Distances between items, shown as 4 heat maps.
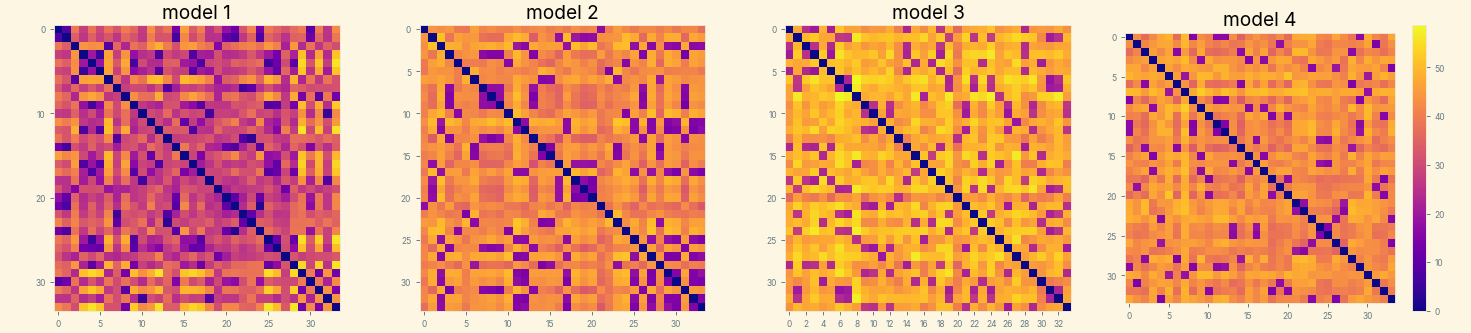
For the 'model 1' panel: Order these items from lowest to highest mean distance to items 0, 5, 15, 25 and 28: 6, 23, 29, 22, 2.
22, 23, 2, 6, 29
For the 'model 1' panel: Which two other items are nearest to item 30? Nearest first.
0, 1
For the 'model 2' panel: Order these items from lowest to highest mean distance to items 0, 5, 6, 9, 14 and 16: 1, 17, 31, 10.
31, 1, 10, 17
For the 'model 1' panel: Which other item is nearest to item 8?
31
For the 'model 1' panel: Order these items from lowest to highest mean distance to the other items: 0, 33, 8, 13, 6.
13, 0, 8, 6, 33
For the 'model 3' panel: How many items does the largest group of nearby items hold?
8
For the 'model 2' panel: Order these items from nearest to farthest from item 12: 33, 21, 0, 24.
33, 21, 0, 24
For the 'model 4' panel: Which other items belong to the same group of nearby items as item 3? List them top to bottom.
9, 15, 17
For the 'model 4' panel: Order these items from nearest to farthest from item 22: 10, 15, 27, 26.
27, 26, 15, 10
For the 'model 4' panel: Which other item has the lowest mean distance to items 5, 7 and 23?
30
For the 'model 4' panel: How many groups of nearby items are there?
9
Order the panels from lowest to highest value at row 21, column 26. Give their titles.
model 3, model 1, model 4, model 2
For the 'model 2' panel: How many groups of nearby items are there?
7
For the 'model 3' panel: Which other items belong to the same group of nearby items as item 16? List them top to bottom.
8, 25
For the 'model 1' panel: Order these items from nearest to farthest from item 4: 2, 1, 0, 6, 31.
1, 0, 2, 6, 31
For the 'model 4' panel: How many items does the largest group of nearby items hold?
5
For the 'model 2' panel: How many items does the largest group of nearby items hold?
10
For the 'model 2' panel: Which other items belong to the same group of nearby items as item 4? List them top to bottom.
10, 24
